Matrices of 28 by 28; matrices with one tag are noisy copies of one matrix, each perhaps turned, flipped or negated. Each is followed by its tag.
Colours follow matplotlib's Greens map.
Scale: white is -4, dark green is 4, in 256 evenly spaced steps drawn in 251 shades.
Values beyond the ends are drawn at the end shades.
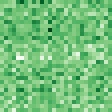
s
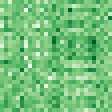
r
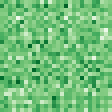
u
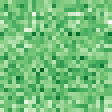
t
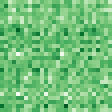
u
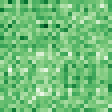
r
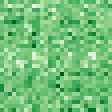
s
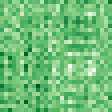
r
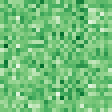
u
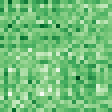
r
